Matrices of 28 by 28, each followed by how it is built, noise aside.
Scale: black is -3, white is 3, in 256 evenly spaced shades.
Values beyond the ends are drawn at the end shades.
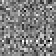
low rank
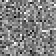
noise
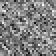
Toeplitz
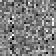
uneven columns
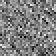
Toeplitz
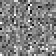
uneven columns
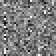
uneven columns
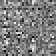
uneven columns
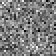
noise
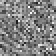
Toeplitz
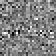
uneven rows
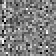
uneven columns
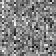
uneven columns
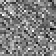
Toeplitz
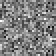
repeating rows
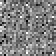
uneven columns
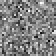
noise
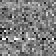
uneven rows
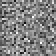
repeating rows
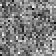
smooth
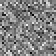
Toeplitz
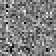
uneven columns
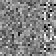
uneven columns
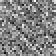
Toeplitz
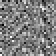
repeating rows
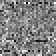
uneven rows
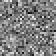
noise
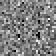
uneven columns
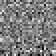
low rank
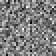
repeating rows
